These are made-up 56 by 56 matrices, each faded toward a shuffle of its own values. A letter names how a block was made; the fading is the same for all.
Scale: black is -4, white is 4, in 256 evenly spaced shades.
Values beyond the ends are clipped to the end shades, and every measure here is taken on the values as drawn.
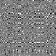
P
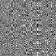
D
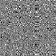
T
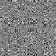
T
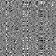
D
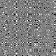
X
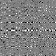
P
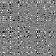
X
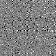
T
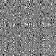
T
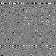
P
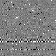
P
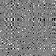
X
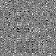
T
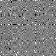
X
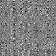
T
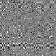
P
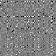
X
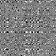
P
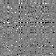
X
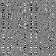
X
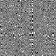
D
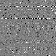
P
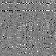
P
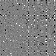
X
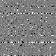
P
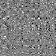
T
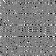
P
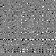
P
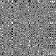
D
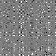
X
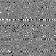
P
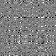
P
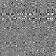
P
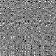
T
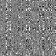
D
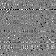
P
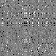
X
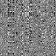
D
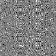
D
